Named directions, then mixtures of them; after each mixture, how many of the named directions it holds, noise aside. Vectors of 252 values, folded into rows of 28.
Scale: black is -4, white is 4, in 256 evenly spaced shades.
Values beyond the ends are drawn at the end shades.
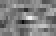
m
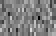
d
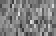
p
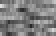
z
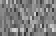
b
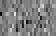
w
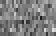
three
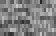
four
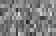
three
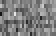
two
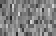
one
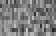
two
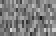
four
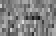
three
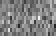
two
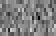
two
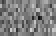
four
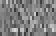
one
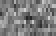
three
